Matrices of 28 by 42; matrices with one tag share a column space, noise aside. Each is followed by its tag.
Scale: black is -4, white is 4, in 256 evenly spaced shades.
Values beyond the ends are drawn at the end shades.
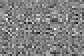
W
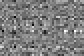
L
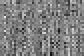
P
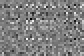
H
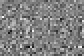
L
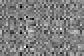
L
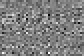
W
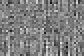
P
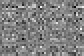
H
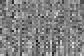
P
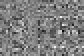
L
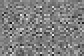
W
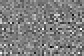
W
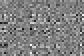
W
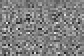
W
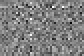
H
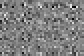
H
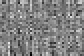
P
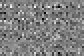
H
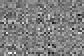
W
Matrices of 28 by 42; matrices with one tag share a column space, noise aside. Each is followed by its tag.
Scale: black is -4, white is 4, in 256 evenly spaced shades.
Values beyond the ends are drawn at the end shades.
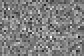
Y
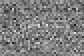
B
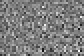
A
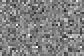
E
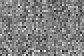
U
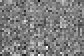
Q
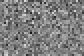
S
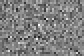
B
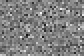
A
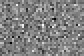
B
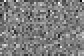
S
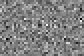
B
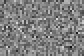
Y
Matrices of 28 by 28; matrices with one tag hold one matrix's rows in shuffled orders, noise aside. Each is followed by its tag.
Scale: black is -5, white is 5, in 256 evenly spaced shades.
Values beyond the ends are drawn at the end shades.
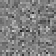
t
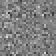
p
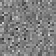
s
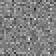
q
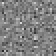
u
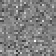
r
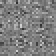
r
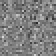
u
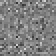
r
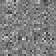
p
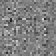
p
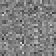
u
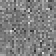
q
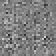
p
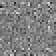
q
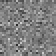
r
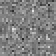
t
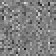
s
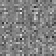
u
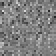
s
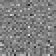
q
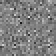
q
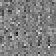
s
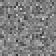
r
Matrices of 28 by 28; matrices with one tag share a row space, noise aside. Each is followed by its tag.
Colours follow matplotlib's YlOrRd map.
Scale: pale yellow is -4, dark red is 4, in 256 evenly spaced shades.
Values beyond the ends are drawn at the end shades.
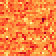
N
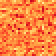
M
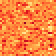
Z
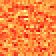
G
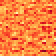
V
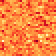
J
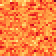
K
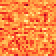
G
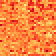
K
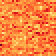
J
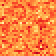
J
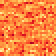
N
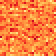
K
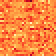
N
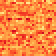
M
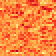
V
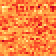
G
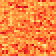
G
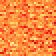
K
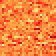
J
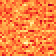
Z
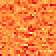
Z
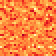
K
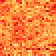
J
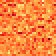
M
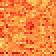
N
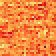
G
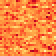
V
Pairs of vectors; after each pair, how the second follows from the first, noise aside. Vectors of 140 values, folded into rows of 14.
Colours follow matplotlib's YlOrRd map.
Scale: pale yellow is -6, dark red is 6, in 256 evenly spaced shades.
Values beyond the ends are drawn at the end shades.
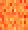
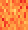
sign-scrambled.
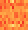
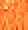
wrapped around, partly zeroed.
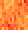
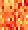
scaled up.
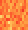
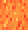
wrapped around, partly zeroed.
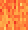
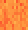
negated, shrunk.
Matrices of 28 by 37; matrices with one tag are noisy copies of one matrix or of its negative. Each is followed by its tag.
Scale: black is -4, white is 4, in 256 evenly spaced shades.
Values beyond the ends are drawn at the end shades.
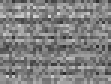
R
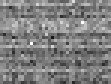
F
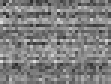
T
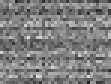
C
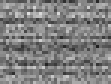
R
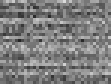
R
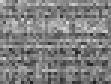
F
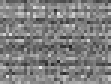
R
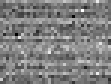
R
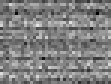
C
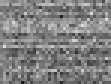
F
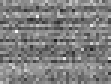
T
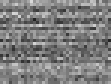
T
